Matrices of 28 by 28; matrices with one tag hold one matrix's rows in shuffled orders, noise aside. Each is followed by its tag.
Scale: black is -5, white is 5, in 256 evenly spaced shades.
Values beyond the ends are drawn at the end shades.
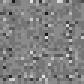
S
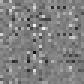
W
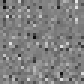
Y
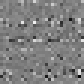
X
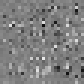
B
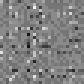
W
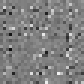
S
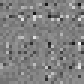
X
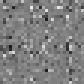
S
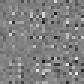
B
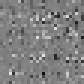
B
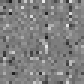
S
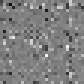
S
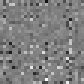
S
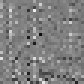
W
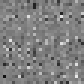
Y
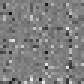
S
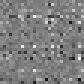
X
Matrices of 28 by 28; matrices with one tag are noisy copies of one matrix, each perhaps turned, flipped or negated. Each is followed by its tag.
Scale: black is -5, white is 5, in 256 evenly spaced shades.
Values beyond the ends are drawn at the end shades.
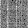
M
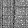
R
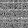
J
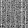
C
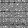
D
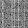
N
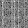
N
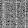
D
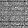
C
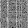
M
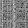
R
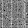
D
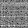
D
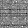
N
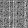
N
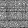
M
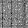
D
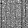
C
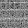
J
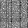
M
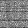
M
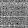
D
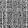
C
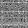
D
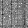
D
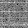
D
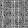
N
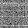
D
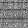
J
